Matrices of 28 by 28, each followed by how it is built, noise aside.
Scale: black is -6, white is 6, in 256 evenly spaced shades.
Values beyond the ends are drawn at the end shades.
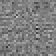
low rank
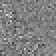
lower triangular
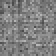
blocks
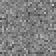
noise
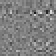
low rank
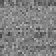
blocks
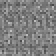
repeating columns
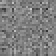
low rank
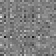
low rank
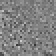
lower triangular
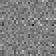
low rank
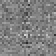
low rank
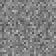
repeating columns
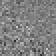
lower triangular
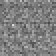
repeating columns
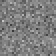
noise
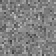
noise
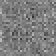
low rank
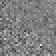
lower triangular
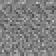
repeating columns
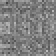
blocks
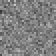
noise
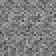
repeating columns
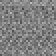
repeating columns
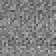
repeating columns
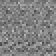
repeating columns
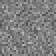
repeating columns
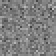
repeating columns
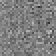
low rank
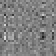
low rank
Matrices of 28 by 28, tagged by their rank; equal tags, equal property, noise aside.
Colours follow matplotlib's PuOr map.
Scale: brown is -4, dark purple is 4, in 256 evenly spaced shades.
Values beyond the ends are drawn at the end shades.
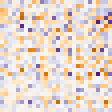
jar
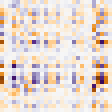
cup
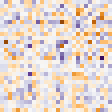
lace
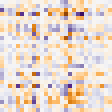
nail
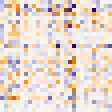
nail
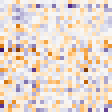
jar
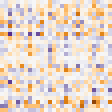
nail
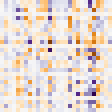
nail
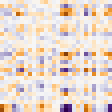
cup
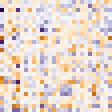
lace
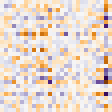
cup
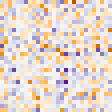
lace
